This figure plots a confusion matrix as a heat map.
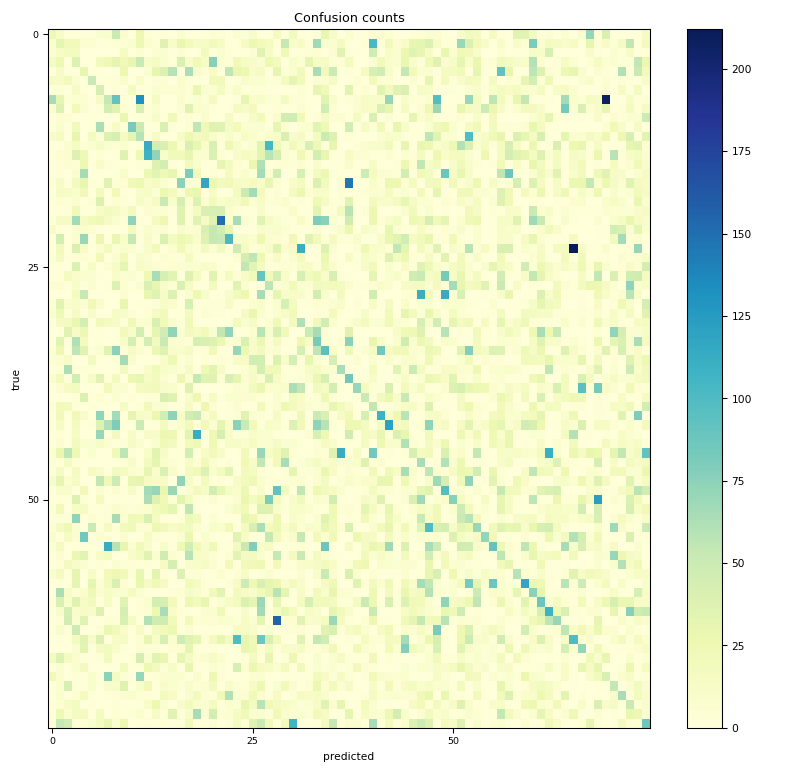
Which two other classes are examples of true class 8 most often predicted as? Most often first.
64, 48
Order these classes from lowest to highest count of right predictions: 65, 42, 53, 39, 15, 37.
15, 39, 53, 37, 65, 42
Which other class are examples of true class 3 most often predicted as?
20
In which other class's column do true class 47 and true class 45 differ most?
36
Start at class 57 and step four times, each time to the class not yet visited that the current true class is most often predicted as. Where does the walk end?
56
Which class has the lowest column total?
0
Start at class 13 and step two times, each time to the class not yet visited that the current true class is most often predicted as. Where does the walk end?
27
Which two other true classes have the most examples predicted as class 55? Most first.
59, 7
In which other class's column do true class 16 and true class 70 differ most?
37
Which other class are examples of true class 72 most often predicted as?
26
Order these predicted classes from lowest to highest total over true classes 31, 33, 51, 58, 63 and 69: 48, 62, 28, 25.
25, 62, 48, 28
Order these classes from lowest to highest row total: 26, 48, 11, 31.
31, 48, 11, 26
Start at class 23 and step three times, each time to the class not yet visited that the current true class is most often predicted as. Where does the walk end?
49
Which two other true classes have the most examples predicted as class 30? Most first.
74, 38
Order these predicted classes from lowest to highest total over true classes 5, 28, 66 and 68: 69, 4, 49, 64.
69, 64, 4, 49
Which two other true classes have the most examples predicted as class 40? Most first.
1, 45
